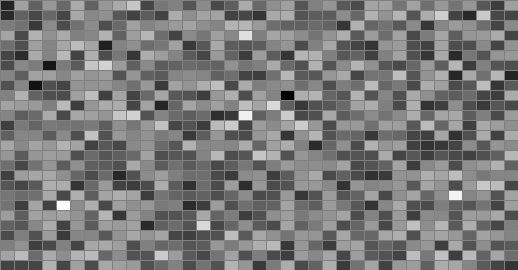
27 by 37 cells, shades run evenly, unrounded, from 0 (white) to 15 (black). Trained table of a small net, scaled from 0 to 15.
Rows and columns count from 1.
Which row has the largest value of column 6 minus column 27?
11
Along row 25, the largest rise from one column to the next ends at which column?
21
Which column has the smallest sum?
32
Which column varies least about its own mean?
13
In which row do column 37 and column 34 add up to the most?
2
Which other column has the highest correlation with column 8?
27
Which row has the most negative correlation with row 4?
10
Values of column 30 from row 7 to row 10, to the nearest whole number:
9 10 11 5
